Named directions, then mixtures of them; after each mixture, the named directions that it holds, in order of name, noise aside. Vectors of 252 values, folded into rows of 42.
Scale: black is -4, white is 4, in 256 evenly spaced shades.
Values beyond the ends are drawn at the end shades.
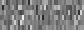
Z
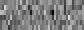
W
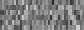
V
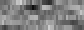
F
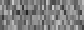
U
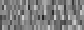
V, W, Z.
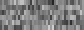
F, V.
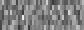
U, V, Z.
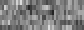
F, W.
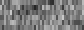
F, U.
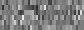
F, Z.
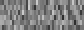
V, W, Z.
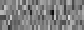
W.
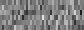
U, V, Z.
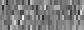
Z.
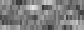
F.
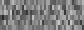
U, W.
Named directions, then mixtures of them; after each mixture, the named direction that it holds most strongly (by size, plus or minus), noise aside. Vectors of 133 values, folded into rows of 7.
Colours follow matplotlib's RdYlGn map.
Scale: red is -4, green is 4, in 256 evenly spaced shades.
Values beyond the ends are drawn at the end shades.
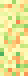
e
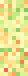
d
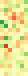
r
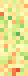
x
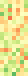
d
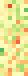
e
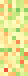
d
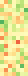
d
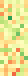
x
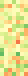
e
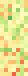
d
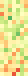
x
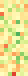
x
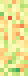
x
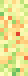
x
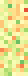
d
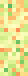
d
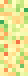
d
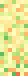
e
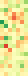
r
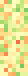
d
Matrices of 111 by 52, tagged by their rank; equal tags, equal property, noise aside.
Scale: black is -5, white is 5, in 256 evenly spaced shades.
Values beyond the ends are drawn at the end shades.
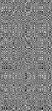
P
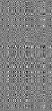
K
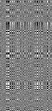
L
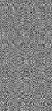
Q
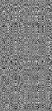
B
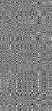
P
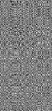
B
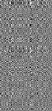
P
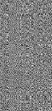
B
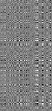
L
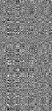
B
